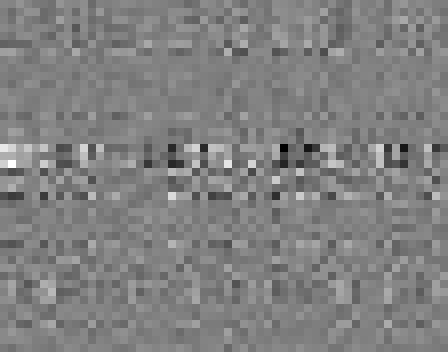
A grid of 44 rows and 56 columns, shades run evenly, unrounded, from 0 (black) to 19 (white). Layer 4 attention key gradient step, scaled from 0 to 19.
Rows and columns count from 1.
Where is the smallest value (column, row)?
36, 19
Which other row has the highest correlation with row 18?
17
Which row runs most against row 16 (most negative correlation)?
5
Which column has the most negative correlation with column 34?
45
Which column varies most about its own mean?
2
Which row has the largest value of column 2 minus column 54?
21
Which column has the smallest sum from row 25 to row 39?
35
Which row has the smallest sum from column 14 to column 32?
7
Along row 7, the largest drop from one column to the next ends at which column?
30
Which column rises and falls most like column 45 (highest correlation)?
38
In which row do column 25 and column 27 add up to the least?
25
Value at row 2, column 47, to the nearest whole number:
10
